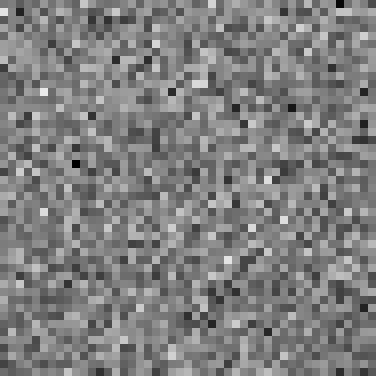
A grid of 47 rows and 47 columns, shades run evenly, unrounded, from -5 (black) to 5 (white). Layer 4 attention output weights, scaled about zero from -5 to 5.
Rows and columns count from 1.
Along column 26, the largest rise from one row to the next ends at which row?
7
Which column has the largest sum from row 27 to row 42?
17
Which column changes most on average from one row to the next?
46
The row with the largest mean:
9
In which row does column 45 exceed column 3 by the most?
2
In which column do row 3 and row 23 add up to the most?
34
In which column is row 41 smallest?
27
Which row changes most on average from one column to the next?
22
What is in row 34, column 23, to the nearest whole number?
-1
